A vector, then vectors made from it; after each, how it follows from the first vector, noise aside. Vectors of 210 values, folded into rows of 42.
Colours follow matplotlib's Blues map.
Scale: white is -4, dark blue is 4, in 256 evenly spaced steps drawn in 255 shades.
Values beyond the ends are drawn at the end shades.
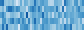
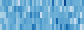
reversed, negated, partly zeroed.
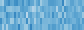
negated, shrunk.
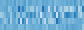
reversed, negated, partly zeroed.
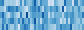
copied.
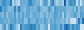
reversed, negated, partly zeroed.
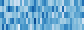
copied.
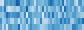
negated.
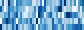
wrapped around, scaled up.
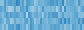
negated, shrunk.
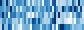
wrapped around, scaled up.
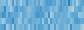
wrapped around, negated, shrunk.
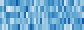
negated.
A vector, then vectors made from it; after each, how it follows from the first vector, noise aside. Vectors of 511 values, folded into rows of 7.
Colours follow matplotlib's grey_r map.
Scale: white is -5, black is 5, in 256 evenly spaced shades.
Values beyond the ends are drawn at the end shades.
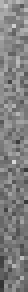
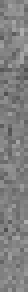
wrapped around, negated, shrunk.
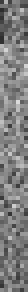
wrapped around.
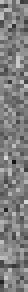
sign-scrambled.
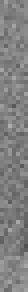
wrapped around, shrunk.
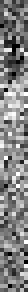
wrapped around, scaled up.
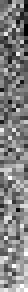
reversed, scaled up.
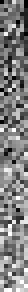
reversed, scaled up.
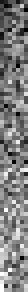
negated, scaled up.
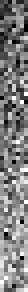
negated, scaled up.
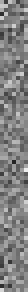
sign-scrambled.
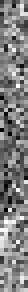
wrapped around, scaled up.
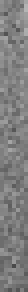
reversed, negated, shrunk.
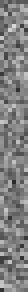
sign-scrambled.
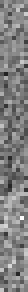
wrapped around.
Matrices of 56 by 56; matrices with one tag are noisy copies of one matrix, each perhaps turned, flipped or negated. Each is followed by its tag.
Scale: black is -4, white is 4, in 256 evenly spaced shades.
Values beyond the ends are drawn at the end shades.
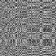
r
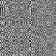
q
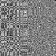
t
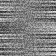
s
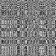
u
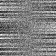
s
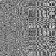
t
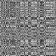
u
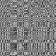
r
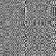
q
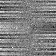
s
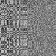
t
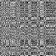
u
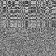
t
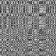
r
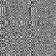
q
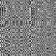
q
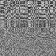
t
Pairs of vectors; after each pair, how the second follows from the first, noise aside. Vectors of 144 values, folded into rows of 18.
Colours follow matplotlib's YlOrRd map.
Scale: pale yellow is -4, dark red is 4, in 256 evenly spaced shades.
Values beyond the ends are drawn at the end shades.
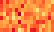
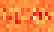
reversed, negated, partly zeroed.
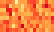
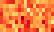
wrapped around, negated.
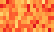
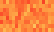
negated, shrunk.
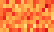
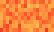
reversed, shrunk.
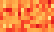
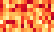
wrapped around, scaled up.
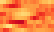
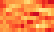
wrapped around, negated.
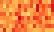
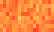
negated, shrunk.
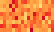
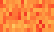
reversed, shrunk.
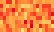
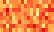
wrapped around, negated.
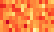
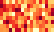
scaled up.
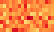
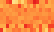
wrapped around, negated, partly zeroed.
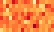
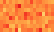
reversed, shrunk.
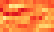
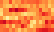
wrapped around, negated.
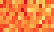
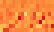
negated, partly zeroed.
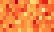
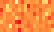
negated, partly zeroed.
